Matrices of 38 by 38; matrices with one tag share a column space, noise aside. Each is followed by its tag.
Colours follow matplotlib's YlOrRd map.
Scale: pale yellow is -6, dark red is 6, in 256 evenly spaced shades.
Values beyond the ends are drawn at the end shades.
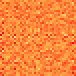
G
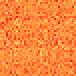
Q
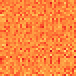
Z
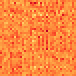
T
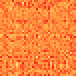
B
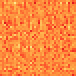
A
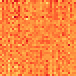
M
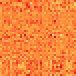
B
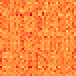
T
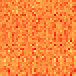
Z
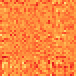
B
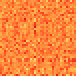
Z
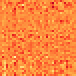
B
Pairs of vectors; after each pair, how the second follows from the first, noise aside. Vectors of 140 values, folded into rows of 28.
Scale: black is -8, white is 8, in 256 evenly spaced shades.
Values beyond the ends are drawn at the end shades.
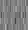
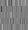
wrapped around, partly zeroed.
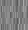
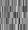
negated, scaled up.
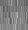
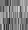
wrapped around, negated, scaled up.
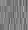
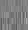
wrapped around, partly zeroed.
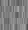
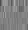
reversed, partly zeroed.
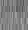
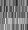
reversed, negated, scaled up.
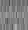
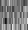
wrapped around, negated, scaled up.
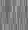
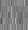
reversed, partly zeroed.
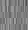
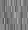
shuffled.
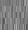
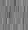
wrapped around, partly zeroed.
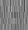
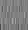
wrapped around, partly zeroed.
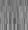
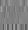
negated, partly zeroed.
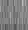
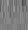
negated, partly zeroed.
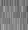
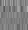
negated, partly zeroed.
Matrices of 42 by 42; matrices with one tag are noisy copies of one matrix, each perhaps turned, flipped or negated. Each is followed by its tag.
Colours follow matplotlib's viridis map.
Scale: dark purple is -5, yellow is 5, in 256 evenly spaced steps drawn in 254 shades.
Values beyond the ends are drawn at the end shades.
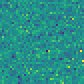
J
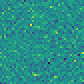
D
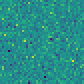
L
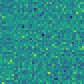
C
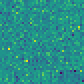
C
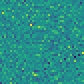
D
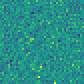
L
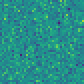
J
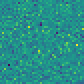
L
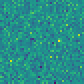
L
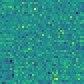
C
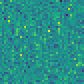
J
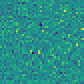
L
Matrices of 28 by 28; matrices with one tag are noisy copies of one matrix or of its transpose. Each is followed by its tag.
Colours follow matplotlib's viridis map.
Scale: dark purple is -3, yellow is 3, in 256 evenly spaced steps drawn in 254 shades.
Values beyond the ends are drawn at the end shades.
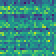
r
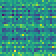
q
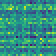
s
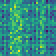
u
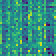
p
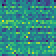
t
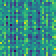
q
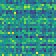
s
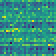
p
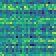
s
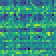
r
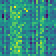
u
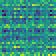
q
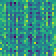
q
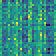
p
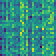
t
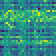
u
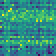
u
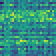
u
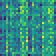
t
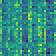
p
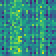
u
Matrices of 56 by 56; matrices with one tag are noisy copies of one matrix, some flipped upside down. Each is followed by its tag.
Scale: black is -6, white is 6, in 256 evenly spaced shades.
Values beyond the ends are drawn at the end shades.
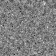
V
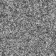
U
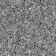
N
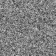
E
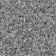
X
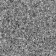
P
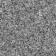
N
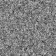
V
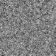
U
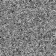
E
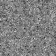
U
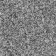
P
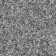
U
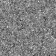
N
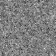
U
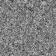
V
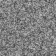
N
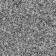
E
